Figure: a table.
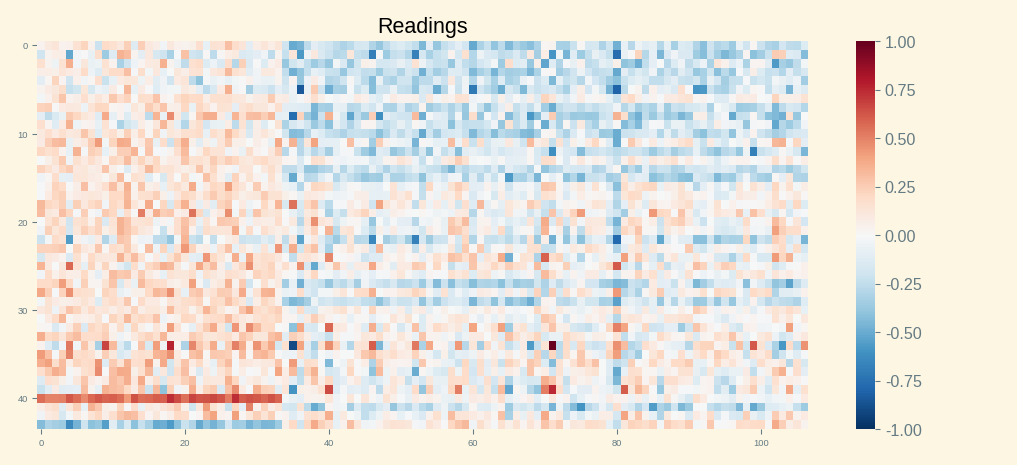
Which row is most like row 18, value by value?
23
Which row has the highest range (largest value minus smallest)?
34
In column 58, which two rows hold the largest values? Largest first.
39, 34
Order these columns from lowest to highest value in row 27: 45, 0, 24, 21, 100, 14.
100, 45, 24, 0, 14, 21
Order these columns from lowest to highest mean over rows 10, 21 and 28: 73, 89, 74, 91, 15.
73, 91, 74, 89, 15
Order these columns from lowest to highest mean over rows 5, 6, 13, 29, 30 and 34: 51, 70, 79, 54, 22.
79, 51, 54, 70, 22
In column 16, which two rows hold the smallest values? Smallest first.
43, 22
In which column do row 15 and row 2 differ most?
65
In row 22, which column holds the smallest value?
80
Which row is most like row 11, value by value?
37
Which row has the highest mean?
40
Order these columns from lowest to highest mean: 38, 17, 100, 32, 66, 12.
66, 100, 38, 17, 32, 12
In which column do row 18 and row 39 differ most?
35
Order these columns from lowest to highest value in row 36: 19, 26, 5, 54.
54, 19, 5, 26
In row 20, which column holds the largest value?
38
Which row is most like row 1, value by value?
22
